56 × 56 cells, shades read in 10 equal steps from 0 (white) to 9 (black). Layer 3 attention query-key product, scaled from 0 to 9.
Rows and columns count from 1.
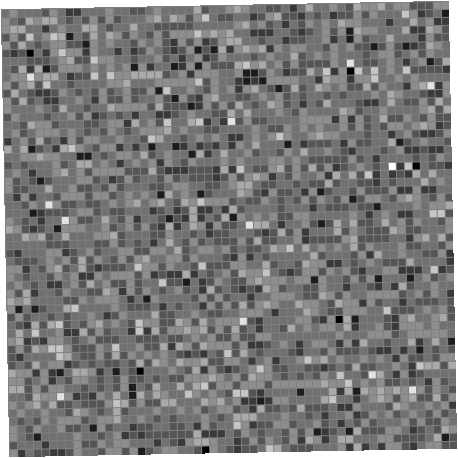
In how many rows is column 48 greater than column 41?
20
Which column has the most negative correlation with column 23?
44
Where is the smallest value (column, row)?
49, 21
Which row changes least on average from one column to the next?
42
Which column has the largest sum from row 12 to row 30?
22
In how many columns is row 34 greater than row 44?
20
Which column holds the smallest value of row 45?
38
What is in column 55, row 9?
6
